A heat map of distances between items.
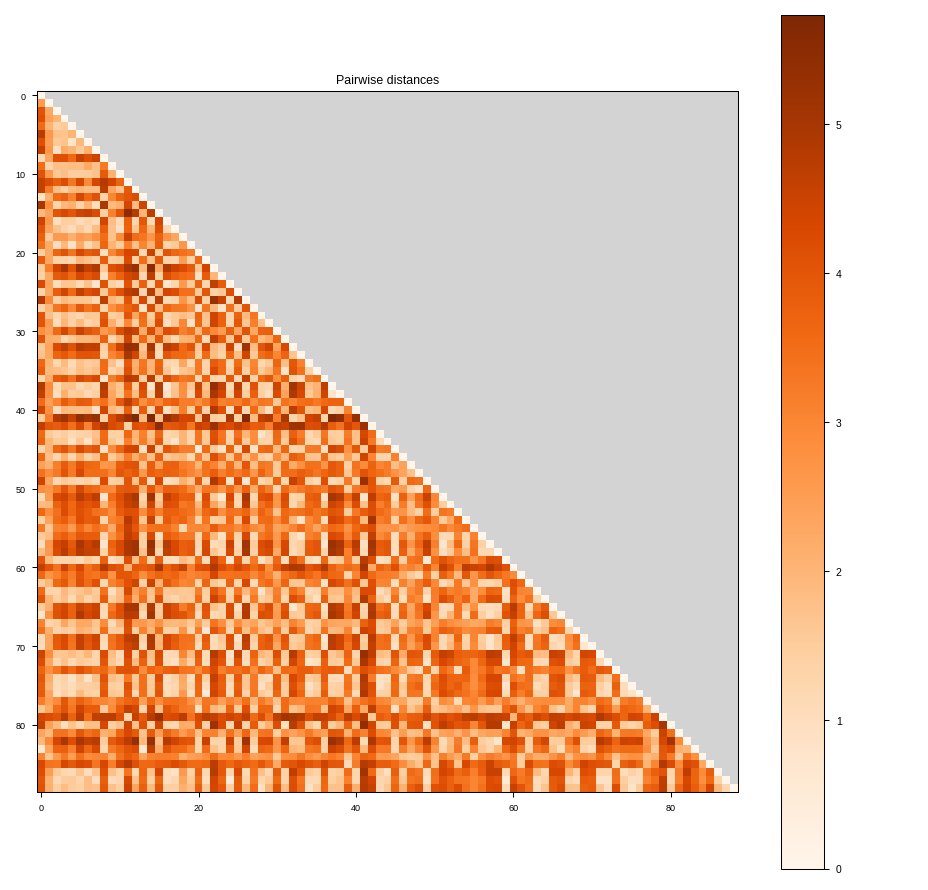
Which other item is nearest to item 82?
58
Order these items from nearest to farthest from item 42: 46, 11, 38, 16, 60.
11, 60, 46, 38, 16
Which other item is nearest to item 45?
20
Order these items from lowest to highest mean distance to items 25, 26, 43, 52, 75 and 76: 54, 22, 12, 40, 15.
40, 12, 54, 15, 22
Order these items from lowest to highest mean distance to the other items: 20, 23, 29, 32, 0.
29, 20, 23, 0, 32
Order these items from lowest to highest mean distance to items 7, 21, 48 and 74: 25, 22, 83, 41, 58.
83, 25, 58, 22, 41
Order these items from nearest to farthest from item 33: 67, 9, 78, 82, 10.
82, 78, 67, 9, 10
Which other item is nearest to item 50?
48
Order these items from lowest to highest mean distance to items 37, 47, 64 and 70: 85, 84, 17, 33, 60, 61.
84, 17, 61, 33, 85, 60
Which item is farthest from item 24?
41
